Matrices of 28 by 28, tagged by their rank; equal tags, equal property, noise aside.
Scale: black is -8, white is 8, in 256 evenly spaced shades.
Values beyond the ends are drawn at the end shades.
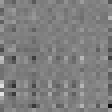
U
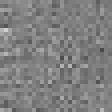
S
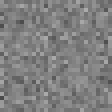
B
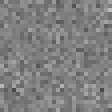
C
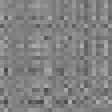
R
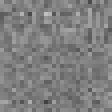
S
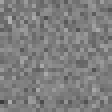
C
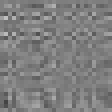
U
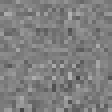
B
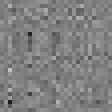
S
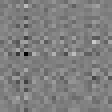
U
